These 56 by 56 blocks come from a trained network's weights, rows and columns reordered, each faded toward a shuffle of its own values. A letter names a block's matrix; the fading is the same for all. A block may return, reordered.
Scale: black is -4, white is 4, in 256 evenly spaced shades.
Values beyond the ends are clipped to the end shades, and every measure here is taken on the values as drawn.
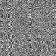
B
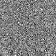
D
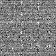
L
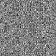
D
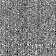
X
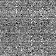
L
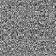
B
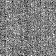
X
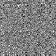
D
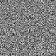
B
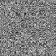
B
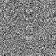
B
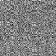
B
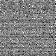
L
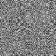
B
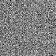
D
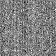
X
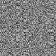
B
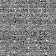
L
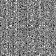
X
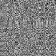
B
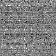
L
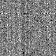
X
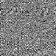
D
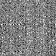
X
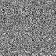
D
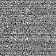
L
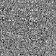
D
